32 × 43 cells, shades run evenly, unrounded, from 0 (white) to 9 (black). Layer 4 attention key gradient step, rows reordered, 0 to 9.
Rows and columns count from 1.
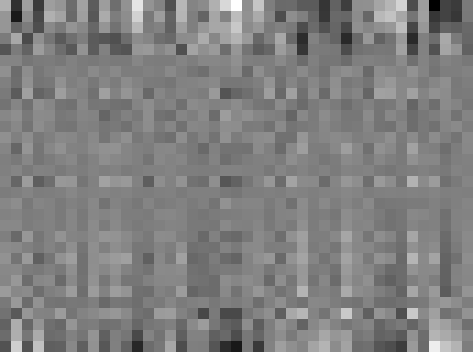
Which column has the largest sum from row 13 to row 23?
41
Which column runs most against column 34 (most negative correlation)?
27
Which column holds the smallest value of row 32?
40
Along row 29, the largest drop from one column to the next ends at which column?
38
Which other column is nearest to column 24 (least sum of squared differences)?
1
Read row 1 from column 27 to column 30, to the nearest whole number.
5 6 6 7
